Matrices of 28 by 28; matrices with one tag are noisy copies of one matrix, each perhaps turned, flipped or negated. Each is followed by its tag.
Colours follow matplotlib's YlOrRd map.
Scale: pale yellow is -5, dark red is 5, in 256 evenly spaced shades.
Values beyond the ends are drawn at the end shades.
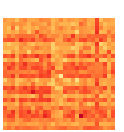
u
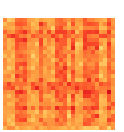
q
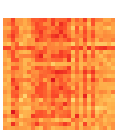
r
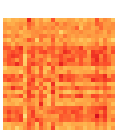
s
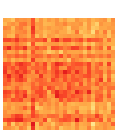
r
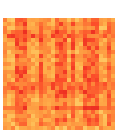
q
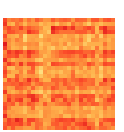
q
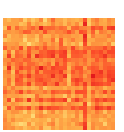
r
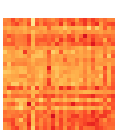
r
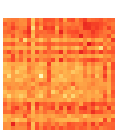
r
